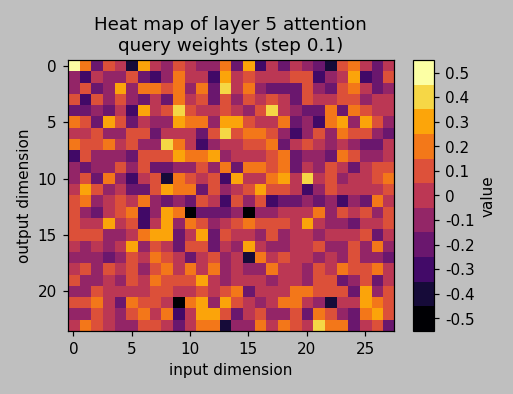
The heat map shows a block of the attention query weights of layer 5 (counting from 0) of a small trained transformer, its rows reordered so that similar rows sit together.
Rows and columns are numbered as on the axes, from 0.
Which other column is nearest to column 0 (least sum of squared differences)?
3
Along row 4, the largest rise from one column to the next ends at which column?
6
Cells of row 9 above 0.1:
4
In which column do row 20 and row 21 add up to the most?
25
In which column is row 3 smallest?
1
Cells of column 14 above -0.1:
17
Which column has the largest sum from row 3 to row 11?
9
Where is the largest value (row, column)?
0, 0
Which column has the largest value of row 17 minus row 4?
5
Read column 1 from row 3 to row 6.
-0.3 -0.2 0.1 0
